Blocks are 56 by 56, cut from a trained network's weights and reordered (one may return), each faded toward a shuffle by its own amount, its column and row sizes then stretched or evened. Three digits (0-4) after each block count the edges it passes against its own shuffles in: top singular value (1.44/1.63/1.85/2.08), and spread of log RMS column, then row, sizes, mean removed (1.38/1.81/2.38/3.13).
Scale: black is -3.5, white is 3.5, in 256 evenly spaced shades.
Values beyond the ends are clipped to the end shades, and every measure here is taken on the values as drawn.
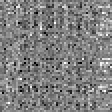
3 0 3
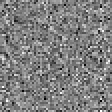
2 1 0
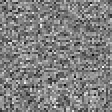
3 0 0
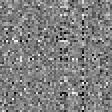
3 2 2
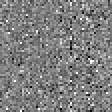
0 2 0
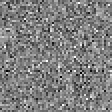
0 0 1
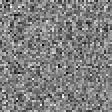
2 0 2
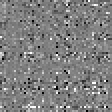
0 3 3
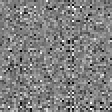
3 2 2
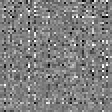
3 3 3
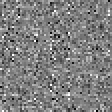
0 2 1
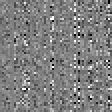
2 4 1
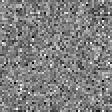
1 1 1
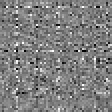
3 2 3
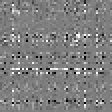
3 3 4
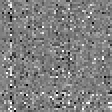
0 2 2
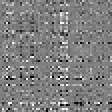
4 3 4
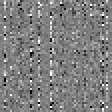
2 4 1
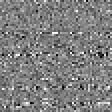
2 0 3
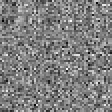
3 1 2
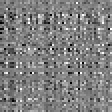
4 1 4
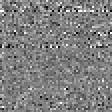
0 1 3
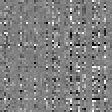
2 4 2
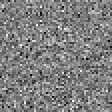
0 0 1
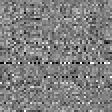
3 0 3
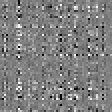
3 4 3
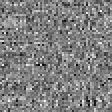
2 0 2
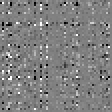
1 4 3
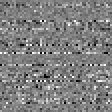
2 0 4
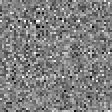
2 1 1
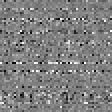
1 0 4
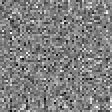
2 1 1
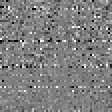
0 1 4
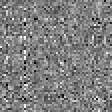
2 2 1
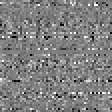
1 0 4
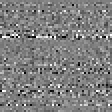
1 0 4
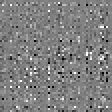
0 3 3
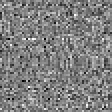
1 1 2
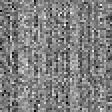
4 2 0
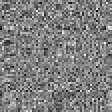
3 0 1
